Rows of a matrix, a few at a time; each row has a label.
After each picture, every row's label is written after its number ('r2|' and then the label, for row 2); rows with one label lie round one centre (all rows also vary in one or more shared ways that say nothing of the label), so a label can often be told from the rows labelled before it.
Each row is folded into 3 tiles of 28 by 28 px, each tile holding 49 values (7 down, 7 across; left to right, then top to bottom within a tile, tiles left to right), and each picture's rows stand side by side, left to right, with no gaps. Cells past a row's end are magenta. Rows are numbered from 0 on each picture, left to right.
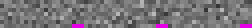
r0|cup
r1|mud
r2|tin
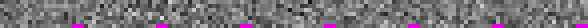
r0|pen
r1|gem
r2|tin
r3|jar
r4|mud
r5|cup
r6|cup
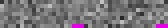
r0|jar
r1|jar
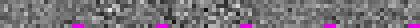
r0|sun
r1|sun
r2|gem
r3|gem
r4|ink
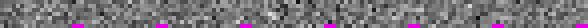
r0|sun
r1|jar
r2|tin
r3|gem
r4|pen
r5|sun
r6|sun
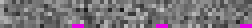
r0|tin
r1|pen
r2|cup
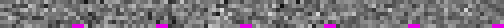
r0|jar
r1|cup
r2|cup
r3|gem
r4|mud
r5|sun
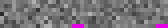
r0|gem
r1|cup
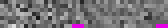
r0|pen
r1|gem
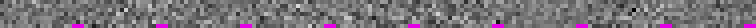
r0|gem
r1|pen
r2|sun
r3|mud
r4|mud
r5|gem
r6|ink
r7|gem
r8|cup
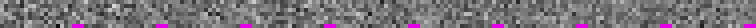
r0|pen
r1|tin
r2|sun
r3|tin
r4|pen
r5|gem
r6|sun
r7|gem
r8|tin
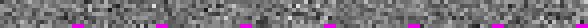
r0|ink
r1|jar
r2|tin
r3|tin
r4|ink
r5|jar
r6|tin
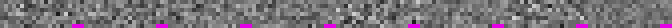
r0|gem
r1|cup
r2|sun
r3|pen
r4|sun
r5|sun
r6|sun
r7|ink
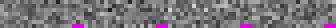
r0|jar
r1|gem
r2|mud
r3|mud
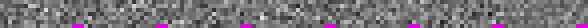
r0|gem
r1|sun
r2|ink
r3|sun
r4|ink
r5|mud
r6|mud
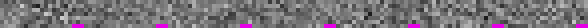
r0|sun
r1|tin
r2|mud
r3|tin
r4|sun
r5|pen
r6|ink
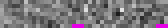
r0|mud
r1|ink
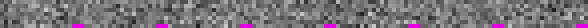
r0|gem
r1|tin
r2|sun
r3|gem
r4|mud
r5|ink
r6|pen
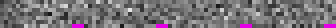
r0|ink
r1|tin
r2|tin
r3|jar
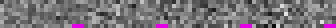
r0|mud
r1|mud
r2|jar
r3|gem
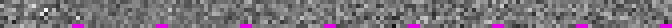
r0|pen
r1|jar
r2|gem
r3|sun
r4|jar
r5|tin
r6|sun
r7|gem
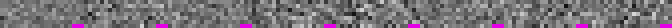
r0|pen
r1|pen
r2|tin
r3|gem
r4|sun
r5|cup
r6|mud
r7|ink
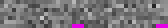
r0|ink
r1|ink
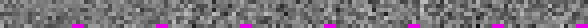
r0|gem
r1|ink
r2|ink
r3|jar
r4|sun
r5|ink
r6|mud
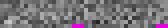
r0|gem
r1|pen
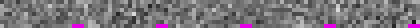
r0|pen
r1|tin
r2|sun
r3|sun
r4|jar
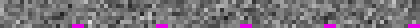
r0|ink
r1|tin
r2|sun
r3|ink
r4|mud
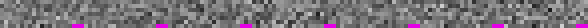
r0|mud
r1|gem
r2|pen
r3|cup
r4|sun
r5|pen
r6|pen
